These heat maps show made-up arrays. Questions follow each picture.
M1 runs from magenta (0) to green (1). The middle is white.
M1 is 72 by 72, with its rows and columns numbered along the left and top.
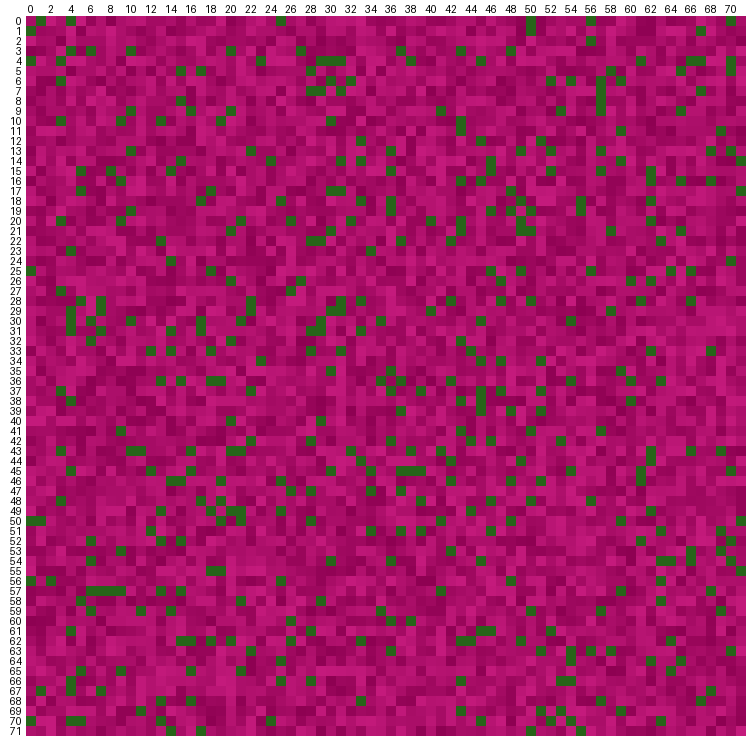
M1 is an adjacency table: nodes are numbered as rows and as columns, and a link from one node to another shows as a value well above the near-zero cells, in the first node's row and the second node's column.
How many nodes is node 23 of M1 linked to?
2
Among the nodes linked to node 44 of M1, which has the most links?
node 62
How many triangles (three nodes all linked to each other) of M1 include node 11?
2
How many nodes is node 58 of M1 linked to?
4
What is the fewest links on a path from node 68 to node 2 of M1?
5
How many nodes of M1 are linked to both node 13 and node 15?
3
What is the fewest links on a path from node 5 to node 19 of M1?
3
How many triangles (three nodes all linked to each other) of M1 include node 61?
1
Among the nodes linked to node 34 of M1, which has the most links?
node 45
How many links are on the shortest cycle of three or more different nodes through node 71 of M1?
4
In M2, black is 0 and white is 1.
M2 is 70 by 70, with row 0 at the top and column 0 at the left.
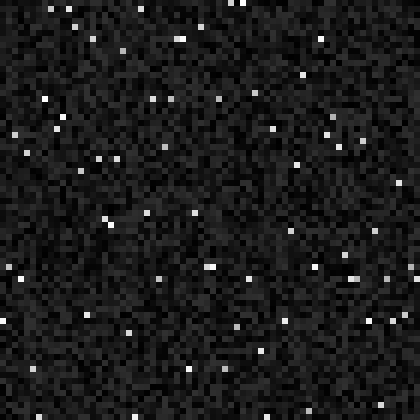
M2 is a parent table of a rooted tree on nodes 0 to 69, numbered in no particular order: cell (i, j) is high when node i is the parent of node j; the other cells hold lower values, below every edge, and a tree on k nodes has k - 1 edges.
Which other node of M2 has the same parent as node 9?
45
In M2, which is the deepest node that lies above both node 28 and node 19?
26
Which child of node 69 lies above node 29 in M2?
6
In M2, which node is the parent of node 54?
22
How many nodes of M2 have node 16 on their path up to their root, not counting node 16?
10
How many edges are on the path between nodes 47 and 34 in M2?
5
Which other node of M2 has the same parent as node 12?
33
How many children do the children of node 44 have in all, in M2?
8
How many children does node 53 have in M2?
4
